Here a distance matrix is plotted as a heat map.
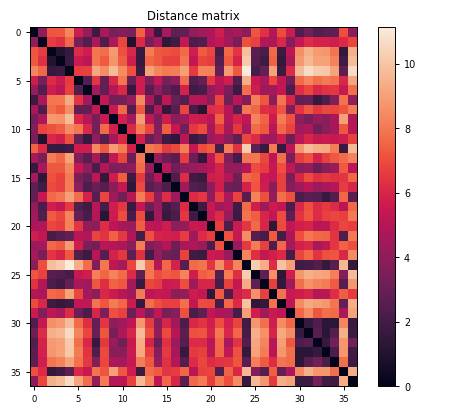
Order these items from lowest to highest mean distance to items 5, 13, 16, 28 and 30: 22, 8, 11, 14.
11, 8, 14, 22
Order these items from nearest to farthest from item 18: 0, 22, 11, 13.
11, 13, 0, 22
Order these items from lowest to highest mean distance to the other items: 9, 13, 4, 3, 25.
13, 9, 3, 25, 4
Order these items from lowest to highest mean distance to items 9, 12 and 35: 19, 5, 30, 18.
18, 5, 19, 30
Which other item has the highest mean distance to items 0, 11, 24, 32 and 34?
4
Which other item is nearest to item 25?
28
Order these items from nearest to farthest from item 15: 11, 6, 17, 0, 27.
11, 6, 0, 27, 17
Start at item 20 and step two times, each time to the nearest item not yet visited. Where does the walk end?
22
